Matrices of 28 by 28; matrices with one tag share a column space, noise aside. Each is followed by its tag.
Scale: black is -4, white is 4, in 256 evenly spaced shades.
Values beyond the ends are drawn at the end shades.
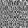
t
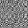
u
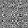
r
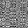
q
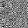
q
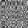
t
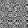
r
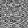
r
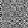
r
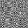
q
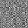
q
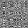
q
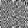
t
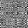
q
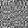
t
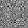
u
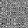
q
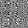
q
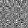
u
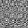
u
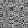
r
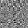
u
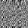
t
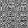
r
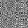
q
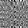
t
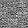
q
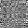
u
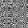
r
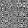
r
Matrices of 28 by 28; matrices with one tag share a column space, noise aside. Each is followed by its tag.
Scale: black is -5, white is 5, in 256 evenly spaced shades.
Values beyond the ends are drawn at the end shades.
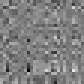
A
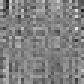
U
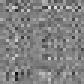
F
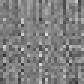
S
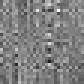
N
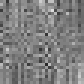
N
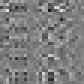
F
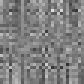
N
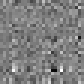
A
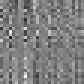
U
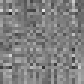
N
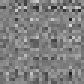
F
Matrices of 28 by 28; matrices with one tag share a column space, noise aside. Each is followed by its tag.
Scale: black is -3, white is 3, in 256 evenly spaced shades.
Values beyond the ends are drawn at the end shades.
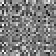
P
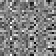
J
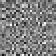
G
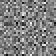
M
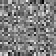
P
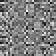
M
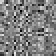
P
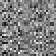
G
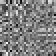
P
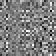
J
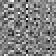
G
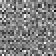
G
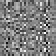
J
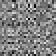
G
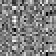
P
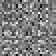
G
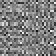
M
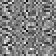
M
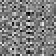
M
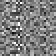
M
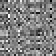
G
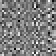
G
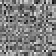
P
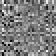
P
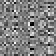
M
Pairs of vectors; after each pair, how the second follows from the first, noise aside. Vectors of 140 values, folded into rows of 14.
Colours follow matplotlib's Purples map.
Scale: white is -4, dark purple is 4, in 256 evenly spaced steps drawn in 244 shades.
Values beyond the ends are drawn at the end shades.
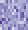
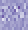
negated, partly zeroed.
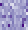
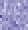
reversed, negated, shrunk.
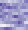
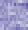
reversed, negated, shrunk.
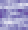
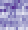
wrapped around.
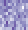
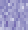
shrunk.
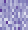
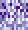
reversed, negated, scaled up.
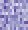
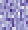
wrapped around.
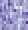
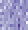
negated, partly zeroed.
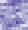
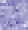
shrunk.
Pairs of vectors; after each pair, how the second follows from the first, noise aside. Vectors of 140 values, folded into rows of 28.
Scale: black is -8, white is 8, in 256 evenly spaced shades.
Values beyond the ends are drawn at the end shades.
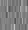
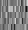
negated, scaled up.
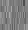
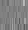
negated, partly zeroed.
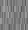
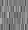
copied.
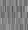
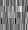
negated, scaled up.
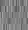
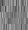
copied.
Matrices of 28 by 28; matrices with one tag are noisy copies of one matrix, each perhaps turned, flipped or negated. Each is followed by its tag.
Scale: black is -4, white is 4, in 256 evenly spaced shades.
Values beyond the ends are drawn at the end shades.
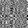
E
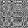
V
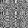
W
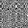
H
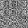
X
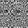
E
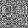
V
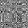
V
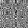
W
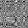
V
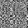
E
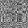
V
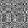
V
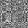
V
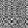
H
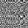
H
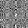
W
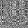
X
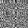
W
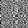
E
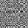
H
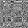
V
